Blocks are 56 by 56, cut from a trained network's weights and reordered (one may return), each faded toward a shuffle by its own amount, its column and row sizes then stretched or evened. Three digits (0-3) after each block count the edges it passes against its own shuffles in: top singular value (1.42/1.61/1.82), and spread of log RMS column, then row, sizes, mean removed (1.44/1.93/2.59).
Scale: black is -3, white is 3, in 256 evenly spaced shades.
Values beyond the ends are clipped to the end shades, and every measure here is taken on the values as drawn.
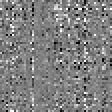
0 3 2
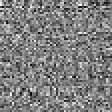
2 0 2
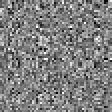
3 2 1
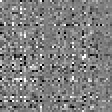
2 3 3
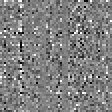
0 3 1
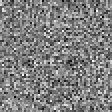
2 0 0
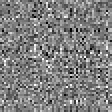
3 2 1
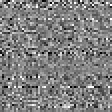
2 0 3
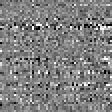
3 2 3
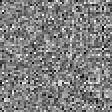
1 0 0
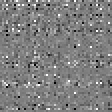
0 2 3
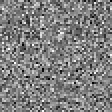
2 1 0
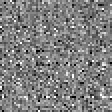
1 1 1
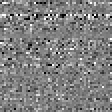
1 1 3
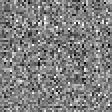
1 2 0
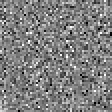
1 2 0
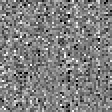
1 2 0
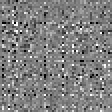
0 3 3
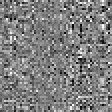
3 3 0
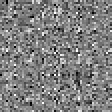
2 3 1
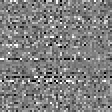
1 2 3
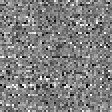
0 0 3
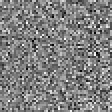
3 1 0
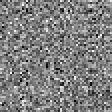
3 1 0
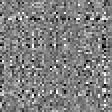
3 3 2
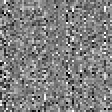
0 3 0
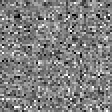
1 1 2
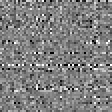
2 1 3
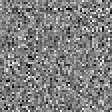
1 2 1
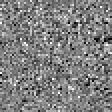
1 0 1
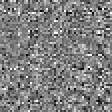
3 2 2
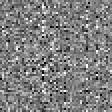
1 2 1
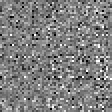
1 2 2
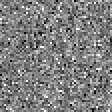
0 0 0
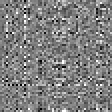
3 3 2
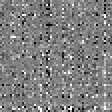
1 3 3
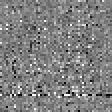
1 2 2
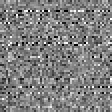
3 0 3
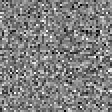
1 0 1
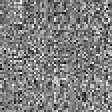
3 2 0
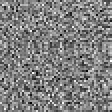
3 0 0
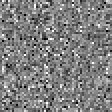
1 2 0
